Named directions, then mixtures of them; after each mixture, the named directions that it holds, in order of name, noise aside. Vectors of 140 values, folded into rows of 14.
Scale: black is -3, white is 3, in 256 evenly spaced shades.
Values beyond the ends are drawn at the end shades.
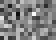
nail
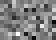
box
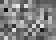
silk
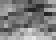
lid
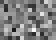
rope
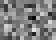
box, rope.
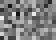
nail.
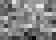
box, lid.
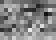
lid, silk.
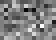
box, lid, silk.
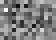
silk.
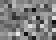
box.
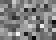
box.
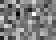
nail.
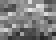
lid.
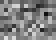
lid, silk.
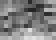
lid.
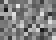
box, rope, silk.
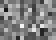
nail, rope, silk.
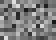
box, nail, silk.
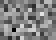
rope.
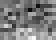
lid, nail.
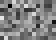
box, nail, silk.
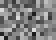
nail, rope, silk.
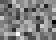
box, nail, rope.
